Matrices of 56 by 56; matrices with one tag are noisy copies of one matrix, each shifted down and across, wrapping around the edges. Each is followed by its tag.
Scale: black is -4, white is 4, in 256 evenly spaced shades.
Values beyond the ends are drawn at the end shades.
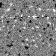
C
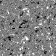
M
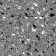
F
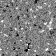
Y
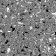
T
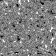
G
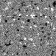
C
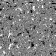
G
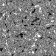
M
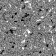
M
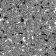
G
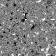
Y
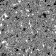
M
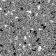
T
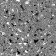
F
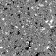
Y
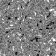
M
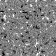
G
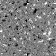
Y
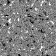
G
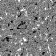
M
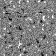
G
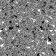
F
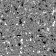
G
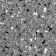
T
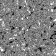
M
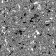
M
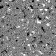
F
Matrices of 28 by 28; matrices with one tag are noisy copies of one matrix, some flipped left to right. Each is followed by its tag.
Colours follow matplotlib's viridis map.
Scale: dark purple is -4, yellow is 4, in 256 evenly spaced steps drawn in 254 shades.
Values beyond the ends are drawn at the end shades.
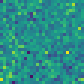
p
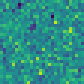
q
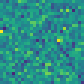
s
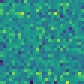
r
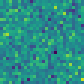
p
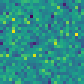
q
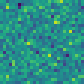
q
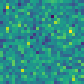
q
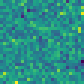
r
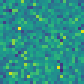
s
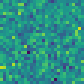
p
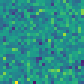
r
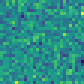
r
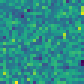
r
